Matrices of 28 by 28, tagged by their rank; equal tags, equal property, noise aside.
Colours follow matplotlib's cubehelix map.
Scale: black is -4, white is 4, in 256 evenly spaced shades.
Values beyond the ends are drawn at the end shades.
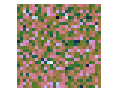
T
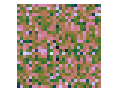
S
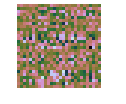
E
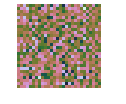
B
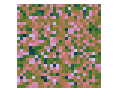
S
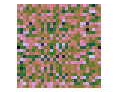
E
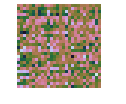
T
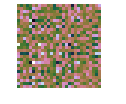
E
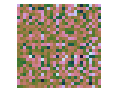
S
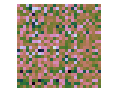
B
